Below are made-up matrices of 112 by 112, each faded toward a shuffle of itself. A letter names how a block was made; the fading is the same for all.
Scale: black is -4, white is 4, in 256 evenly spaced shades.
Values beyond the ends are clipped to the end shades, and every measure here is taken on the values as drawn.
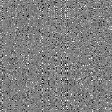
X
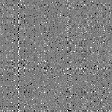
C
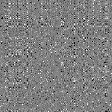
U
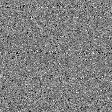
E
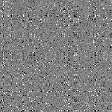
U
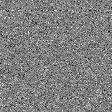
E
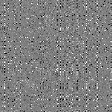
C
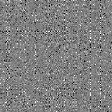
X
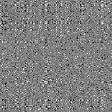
U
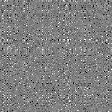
U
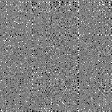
U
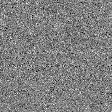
E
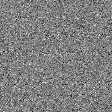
E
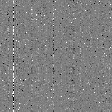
X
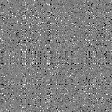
U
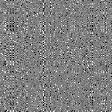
C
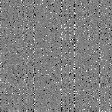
X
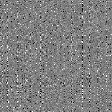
X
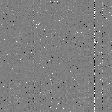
C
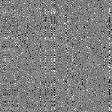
X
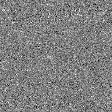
E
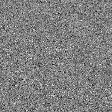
E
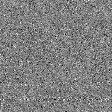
E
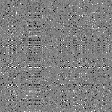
U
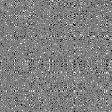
U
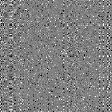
C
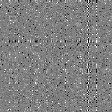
C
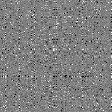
U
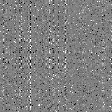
C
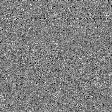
E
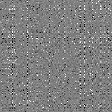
C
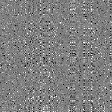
C
